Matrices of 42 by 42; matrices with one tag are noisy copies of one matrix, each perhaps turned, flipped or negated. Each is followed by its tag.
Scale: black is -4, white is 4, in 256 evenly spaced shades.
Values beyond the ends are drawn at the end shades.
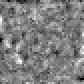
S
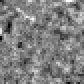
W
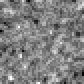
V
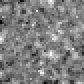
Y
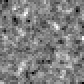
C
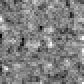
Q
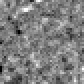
W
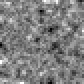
Y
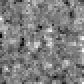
Q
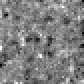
Q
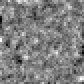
S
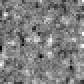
Q
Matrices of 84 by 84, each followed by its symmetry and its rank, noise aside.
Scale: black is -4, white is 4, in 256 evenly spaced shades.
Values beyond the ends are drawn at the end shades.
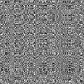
no symmetry, rank six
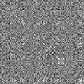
symmetric, rank six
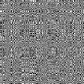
no symmetry, rank five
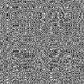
no symmetry, rank seven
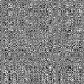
no symmetry, rank six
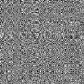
no symmetry, rank seven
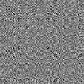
symmetric, rank seven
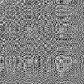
symmetric, rank five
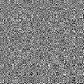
no symmetry, rank six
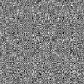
no symmetry, rank seven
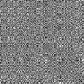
symmetric, rank seven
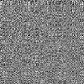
no symmetry, rank six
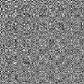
symmetric, rank six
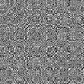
symmetric, rank six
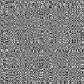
antisymmetric, rank six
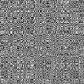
no symmetry, rank six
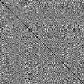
symmetric, rank five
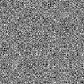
symmetric, rank seven
